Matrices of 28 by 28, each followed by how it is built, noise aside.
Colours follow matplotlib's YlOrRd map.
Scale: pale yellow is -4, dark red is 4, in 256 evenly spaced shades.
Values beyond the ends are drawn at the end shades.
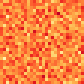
repeating rows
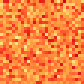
noise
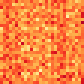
blocks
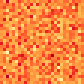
repeating rows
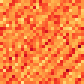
Hankel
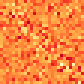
banded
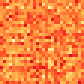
blocks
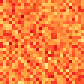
Toeplitz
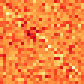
banded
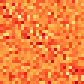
banded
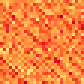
Toeplitz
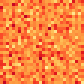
repeating columns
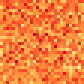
noise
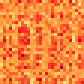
blocks
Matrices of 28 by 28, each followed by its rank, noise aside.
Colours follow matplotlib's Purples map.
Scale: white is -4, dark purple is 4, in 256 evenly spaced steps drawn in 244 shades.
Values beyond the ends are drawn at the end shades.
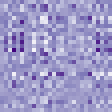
two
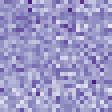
eight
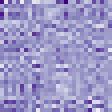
four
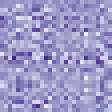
four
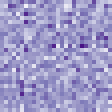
six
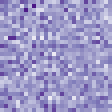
eight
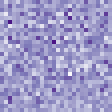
eight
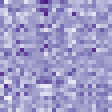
four
